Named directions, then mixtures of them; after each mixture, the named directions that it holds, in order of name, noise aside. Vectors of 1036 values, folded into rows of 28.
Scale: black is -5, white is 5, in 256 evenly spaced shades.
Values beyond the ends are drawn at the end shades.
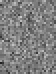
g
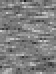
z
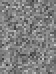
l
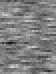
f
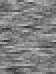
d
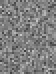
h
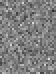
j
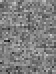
d, g.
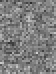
f, g.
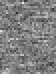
j, z.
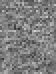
l, z.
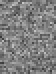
g, z.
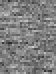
f, g.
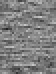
d, z.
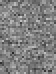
f, g.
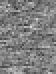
d, h, l.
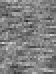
d, f, l.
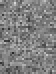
d, g.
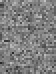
d, g, j.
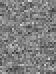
d, j.
